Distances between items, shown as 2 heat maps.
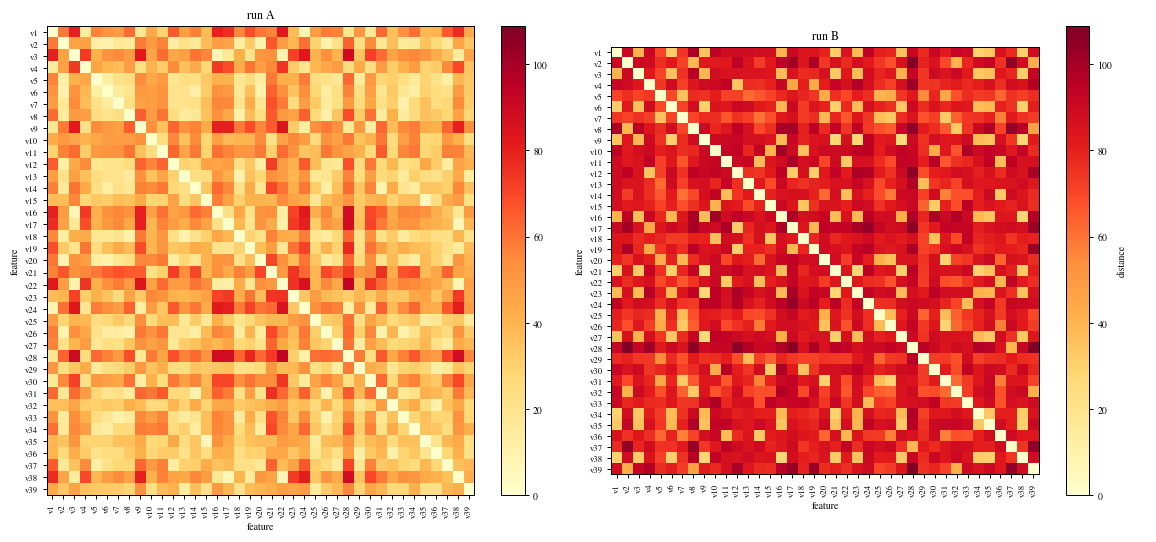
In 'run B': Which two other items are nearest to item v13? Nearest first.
v29, v5
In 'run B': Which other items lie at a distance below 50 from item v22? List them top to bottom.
v11, v14, v36
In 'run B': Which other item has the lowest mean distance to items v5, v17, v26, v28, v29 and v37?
v7
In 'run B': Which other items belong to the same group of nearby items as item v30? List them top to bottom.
v10, v15, v18
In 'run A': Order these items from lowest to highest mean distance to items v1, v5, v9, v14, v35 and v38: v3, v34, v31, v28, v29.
v29, v34, v31, v28, v3
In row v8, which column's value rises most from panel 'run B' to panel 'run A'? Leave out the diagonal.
v32
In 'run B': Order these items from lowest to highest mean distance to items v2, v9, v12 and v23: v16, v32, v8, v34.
v34, v16, v32, v8
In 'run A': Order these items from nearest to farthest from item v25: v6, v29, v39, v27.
v39, v29, v6, v27
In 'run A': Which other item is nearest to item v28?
v24
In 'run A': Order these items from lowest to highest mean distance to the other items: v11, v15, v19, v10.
v15, v19, v10, v11
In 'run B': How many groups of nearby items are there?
9
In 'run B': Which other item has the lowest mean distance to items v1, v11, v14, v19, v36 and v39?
v22
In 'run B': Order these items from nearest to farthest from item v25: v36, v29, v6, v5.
v5, v29, v36, v6
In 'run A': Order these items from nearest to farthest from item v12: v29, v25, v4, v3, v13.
v29, v13, v25, v3, v4
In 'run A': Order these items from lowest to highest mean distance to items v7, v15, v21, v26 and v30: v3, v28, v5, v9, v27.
v5, v27, v9, v28, v3
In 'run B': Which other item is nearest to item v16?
v38
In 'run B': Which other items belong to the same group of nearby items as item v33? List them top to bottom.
v24
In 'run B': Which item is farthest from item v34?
v28
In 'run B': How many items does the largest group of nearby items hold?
11
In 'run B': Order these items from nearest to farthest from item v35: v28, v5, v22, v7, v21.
v21, v5, v7, v22, v28
